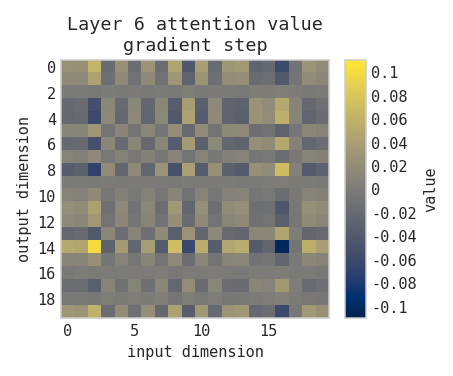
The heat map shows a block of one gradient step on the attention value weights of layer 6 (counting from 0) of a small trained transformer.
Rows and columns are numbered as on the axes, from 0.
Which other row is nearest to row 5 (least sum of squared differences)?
12
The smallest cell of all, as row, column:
14, 16
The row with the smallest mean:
8
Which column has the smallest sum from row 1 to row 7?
2
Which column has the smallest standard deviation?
17
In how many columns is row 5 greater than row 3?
11
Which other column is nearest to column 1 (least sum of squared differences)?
0
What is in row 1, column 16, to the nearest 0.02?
-0.04
